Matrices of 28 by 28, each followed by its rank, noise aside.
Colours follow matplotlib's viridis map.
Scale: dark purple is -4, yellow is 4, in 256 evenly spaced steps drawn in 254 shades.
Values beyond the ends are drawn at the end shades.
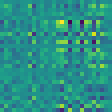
two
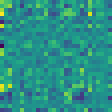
three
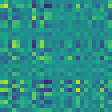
two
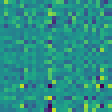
three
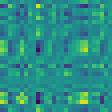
two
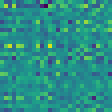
four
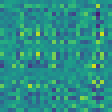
three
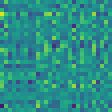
four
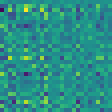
three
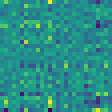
four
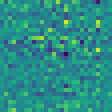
six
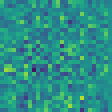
four
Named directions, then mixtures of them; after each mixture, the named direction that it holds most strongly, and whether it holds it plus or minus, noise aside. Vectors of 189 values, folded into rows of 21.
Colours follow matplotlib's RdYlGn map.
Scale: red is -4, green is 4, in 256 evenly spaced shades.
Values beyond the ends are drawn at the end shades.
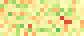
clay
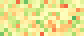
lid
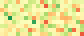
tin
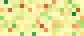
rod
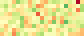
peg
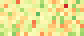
peg, minus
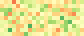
clay, minus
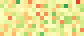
peg, plus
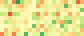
peg, plus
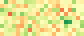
clay, minus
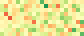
tin, minus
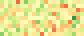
lid, plus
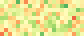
lid, minus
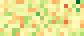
peg, minus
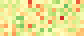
peg, plus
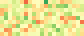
lid, minus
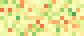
rod, plus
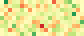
rod, plus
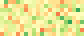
clay, minus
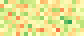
clay, minus
